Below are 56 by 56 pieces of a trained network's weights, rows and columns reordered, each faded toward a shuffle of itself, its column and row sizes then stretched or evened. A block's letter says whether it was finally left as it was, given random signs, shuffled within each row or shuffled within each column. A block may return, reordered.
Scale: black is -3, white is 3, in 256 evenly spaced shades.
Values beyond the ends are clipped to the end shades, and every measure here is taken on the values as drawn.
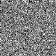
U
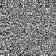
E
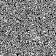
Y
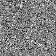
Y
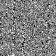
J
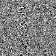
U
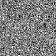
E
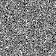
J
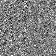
J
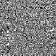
E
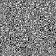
E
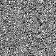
J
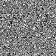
Y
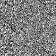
J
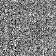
J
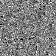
Y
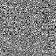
E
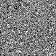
J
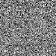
E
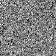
J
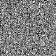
U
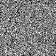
J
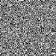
E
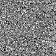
Y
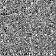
U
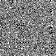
U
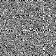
U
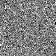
J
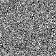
J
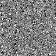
J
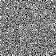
U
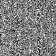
J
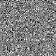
E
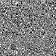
E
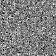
J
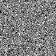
J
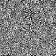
E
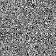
U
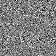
Y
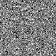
E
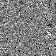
J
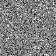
J
